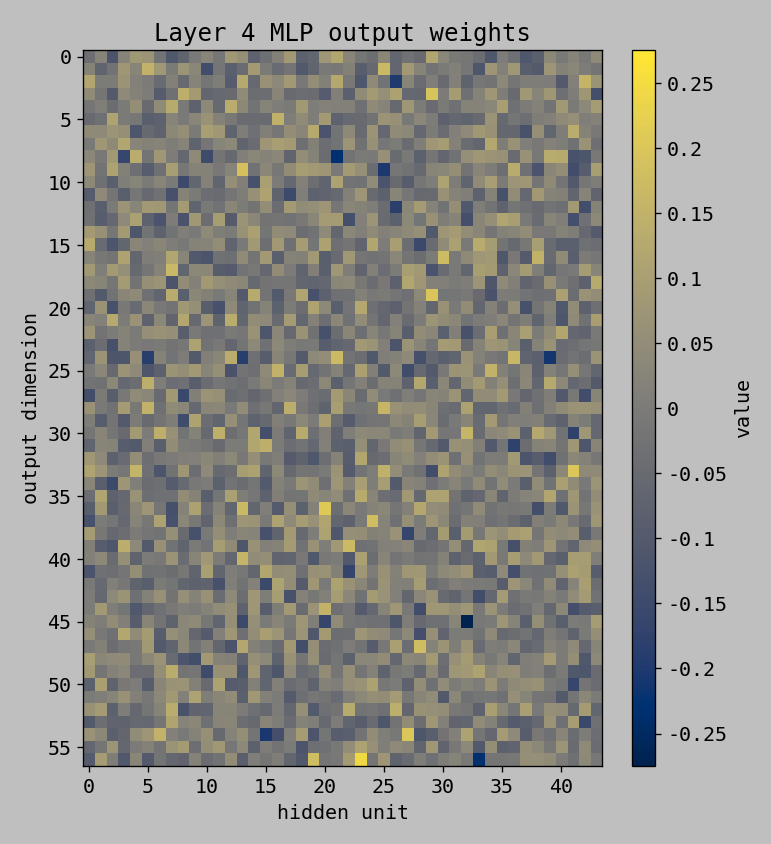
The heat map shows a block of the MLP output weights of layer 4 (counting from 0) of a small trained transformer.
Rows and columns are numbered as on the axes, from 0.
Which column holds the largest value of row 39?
22
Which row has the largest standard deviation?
24
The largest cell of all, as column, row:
23, 56
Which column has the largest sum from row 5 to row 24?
34
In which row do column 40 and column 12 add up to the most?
4
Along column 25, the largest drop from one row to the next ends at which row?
9
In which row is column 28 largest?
47
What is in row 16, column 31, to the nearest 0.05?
0
